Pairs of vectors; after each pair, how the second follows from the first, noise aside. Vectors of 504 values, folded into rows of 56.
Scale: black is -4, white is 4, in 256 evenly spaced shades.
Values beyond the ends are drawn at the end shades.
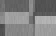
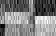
scaled up.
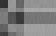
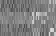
reversed, negated, partly zeroed.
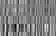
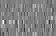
wrapped around, negated, partly zeroed.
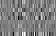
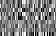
scaled up.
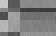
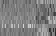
reversed, negated, partly zeroed.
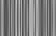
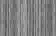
reversed, shrunk.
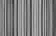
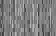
reversed, partly zeroed.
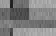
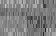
reversed, partly zeroed.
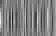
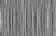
shrunk.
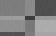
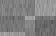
negated, shrunk.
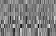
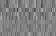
reversed, shrunk.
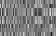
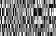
scaled up.
